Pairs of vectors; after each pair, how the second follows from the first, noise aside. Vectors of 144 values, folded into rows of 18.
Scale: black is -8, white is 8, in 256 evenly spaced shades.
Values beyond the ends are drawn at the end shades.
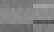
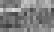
reversed, negated, scaled up.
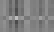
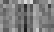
wrapped around, scaled up.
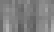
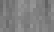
reversed, negated, shrunk.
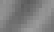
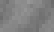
negated, shrunk.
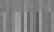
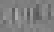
reversed, negated, partly zeroed.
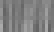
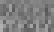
sign-scrambled.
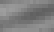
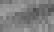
copied.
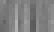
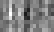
wrapped around, scaled up.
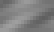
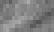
copied.
